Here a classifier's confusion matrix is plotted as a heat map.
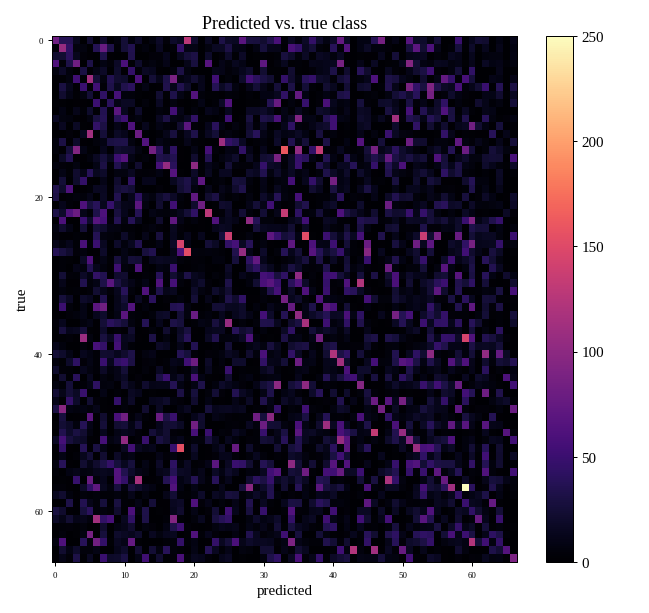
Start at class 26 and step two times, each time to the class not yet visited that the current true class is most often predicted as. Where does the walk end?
40
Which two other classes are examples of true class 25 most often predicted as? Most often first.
36, 53
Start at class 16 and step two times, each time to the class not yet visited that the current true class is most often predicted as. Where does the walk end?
35
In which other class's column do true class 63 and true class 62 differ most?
5
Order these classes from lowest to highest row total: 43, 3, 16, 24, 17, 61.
24, 17, 43, 3, 16, 61
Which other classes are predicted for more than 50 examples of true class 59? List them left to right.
20, 45, 63
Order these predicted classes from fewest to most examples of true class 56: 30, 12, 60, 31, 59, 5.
60, 59, 30, 31, 5, 12
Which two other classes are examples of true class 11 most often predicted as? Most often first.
60, 19
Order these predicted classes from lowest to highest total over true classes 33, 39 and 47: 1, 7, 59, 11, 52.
11, 52, 59, 7, 1
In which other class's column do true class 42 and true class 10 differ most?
49
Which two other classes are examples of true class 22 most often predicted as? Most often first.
33, 3
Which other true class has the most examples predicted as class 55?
25
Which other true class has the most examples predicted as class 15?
48
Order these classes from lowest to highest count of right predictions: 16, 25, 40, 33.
33, 16, 40, 25
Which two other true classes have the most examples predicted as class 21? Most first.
18, 44
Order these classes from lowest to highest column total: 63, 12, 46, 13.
13, 63, 12, 46
